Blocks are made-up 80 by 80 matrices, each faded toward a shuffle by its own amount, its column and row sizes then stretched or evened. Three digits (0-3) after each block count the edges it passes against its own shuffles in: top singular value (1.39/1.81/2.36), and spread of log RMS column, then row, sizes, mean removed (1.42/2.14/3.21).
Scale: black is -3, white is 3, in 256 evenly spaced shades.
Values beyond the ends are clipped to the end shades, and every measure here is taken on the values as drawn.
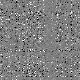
0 2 2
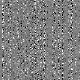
1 3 0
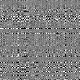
3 2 3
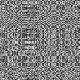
3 2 0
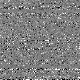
0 0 3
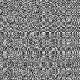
3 0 2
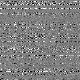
2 1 3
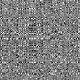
3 1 2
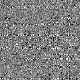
2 1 2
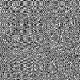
3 0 1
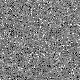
1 0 0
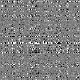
2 2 3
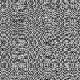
3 0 0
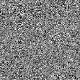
1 1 1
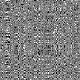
3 2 1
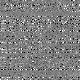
2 1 3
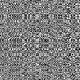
3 1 2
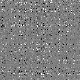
1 2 2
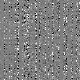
1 3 1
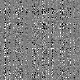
0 3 2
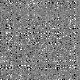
0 2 2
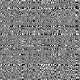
3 2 3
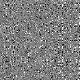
2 2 1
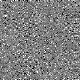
2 1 1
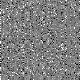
2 2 0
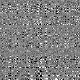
2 2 3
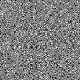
2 1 0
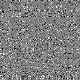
2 0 2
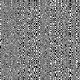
3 3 0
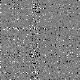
0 2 2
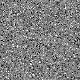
0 1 0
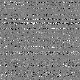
0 1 3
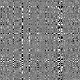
3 3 2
